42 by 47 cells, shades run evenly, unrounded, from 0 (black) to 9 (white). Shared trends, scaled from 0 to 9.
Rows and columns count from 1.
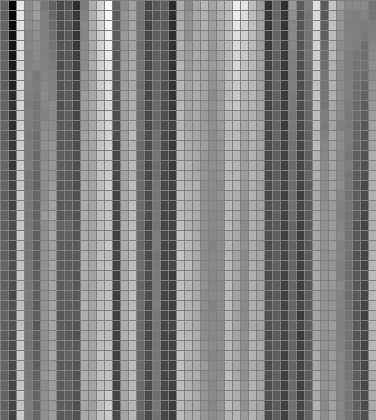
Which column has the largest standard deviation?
31
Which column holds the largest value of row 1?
14
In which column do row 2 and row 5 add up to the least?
2
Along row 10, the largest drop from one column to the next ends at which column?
15
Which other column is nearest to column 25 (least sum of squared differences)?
12
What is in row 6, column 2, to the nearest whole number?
1
